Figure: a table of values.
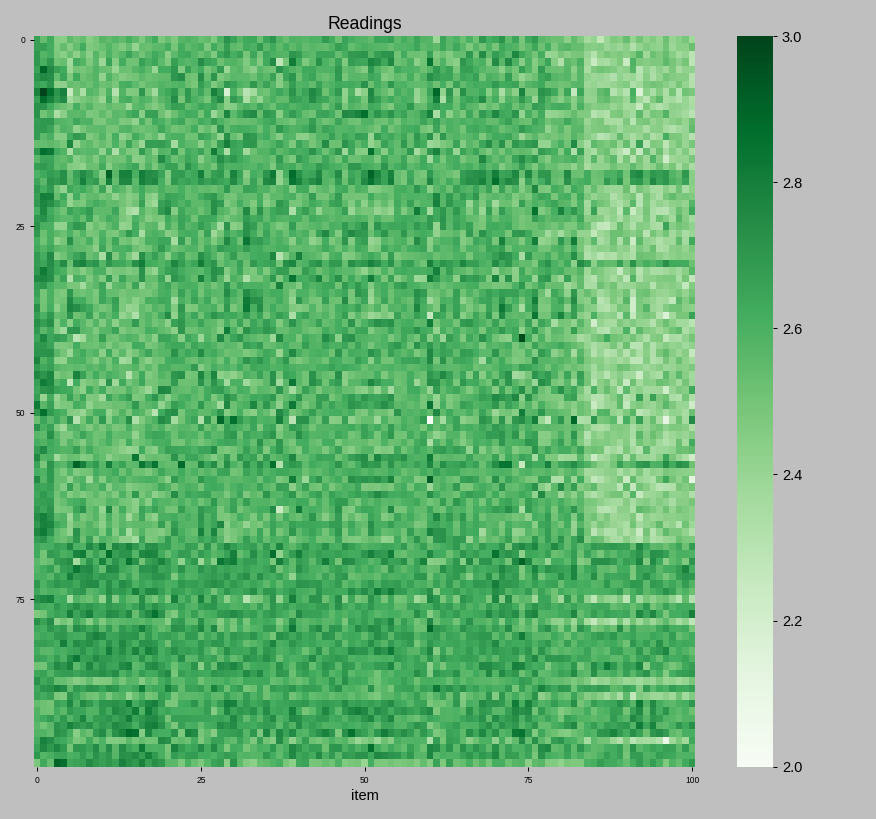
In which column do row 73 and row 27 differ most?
91
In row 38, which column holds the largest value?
60
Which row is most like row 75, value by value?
32
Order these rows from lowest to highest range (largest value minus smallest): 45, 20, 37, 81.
81, 20, 45, 37
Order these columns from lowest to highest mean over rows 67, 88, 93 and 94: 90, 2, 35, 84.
84, 90, 35, 2
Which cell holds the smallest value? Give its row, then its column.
51, 60
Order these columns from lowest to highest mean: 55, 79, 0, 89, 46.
89, 79, 55, 46, 0
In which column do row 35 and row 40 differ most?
74
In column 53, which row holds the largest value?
93
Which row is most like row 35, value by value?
27
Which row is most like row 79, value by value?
30
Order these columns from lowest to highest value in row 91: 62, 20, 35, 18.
20, 62, 35, 18
